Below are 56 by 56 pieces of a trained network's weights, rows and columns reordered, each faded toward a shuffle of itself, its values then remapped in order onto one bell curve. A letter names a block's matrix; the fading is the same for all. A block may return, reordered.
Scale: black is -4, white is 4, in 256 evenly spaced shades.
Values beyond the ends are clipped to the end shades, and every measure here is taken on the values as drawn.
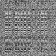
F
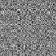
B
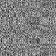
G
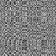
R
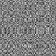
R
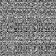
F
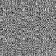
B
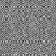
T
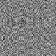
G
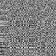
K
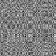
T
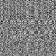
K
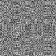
G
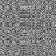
R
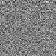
B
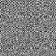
K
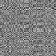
T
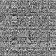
F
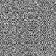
B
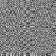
T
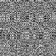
B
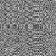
R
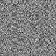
B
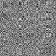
G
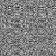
B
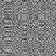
T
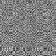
T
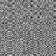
T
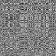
K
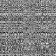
F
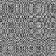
T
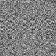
B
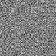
G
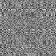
K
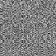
G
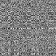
K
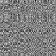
T
